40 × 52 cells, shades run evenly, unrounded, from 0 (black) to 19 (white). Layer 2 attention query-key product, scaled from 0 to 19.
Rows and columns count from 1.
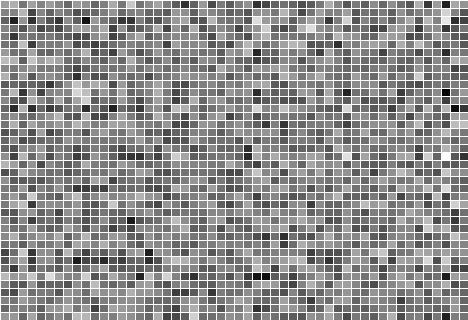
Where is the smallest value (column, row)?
50, 12
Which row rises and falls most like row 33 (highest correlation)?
24
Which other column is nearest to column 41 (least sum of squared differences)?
5
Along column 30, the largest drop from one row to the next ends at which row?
35
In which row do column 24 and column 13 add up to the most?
26
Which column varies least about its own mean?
23
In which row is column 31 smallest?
34
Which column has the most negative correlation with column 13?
30
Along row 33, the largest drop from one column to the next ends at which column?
49
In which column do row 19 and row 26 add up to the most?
51
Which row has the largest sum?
16
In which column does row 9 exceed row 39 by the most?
29
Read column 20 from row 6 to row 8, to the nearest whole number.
12 8 7
